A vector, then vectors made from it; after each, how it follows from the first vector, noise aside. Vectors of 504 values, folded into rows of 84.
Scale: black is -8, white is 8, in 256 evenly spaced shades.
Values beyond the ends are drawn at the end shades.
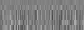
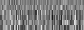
scaled up.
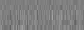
negated, shrunk.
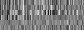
wrapped around, scaled up.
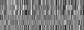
wrapped around, scaled up.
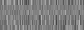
wrapped around.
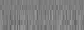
negated, shrunk.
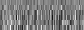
scaled up.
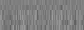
negated, shrunk.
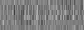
wrapped around.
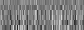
negated, scaled up.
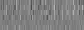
wrapped around, partly zeroed.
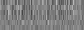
reversed.
